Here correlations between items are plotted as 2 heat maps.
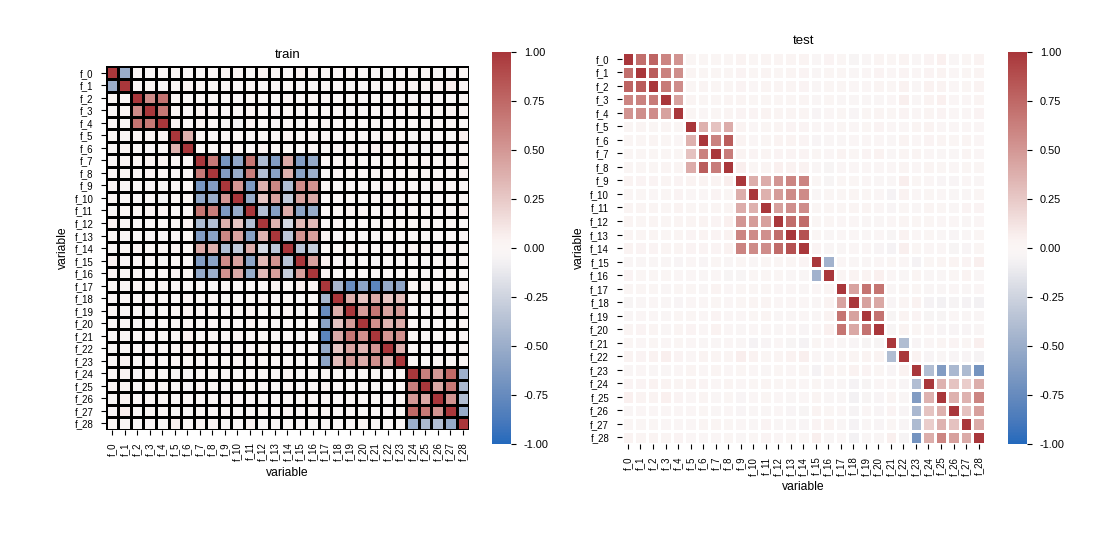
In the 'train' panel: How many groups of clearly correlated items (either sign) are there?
6
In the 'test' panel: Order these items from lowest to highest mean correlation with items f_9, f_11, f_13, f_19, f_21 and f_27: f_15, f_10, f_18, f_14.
f_15, f_18, f_10, f_14
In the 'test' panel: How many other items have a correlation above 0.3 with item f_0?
4
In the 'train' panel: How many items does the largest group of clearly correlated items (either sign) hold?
10
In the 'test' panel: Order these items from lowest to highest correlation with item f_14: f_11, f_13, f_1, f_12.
f_1, f_11, f_12, f_13
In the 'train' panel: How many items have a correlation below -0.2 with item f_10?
4
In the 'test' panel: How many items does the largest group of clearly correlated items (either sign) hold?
6
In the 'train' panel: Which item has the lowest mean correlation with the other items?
f_17
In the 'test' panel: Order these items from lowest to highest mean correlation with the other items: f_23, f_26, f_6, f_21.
f_23, f_21, f_26, f_6
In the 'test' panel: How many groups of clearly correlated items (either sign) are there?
7
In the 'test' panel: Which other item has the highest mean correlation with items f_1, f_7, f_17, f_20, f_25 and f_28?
f_19
